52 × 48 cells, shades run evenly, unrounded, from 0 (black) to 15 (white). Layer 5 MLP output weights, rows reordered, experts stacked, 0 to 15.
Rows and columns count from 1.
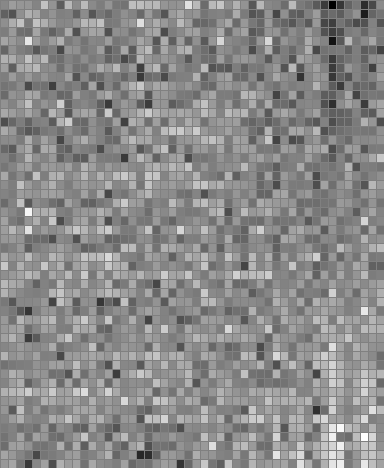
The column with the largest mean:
3
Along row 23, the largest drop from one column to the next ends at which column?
4
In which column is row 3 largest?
18
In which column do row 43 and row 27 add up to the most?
46
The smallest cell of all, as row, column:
1, 42
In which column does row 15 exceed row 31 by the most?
40
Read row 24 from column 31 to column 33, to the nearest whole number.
11 9 9
